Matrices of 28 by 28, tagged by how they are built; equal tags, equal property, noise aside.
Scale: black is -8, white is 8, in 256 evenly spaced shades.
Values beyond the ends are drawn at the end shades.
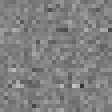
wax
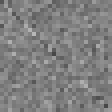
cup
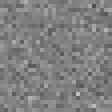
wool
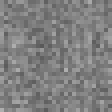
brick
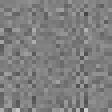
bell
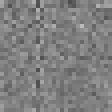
bell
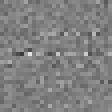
wax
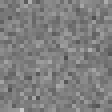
wool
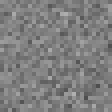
wool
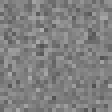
wool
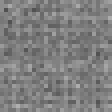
brick
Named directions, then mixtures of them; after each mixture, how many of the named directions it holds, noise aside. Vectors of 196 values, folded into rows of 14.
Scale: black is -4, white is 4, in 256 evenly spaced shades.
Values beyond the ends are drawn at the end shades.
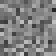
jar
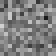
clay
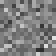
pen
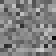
one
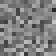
one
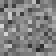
two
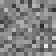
two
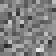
three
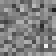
two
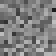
one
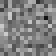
one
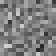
three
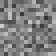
three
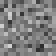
two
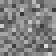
three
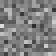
three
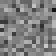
two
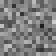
three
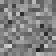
two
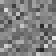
one
